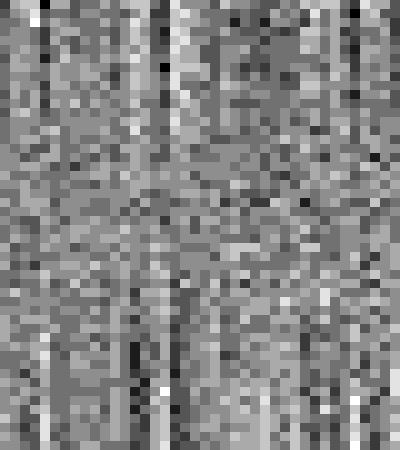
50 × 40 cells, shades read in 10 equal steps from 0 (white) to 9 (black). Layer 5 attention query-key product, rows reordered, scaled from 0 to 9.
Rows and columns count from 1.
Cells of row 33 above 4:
14
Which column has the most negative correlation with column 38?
36
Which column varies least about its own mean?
9
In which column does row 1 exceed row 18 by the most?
5
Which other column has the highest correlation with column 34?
15
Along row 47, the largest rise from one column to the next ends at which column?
37
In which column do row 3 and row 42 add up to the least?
4
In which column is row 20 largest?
29
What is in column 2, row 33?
2
